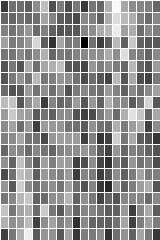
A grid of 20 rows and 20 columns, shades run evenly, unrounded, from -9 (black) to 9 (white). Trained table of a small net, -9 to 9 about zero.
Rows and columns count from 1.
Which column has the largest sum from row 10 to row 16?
3
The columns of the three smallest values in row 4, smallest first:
11, 7, 13
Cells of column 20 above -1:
11
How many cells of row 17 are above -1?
13
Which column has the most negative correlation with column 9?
14
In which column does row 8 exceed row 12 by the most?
20
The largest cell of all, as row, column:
1, 15
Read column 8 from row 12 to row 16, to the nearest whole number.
2 0 2 0 -1
